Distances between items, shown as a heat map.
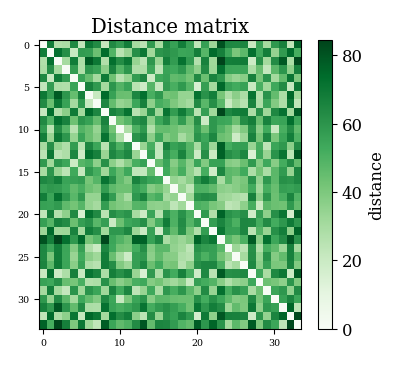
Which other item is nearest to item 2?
27
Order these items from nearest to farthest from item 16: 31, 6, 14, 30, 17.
17, 6, 30, 14, 31
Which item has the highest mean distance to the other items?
23
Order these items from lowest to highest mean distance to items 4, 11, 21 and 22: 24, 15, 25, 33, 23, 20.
25, 15, 24, 20, 33, 23
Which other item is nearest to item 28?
19
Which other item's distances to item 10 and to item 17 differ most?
1
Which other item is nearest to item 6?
7
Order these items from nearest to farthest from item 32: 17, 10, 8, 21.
8, 17, 10, 21
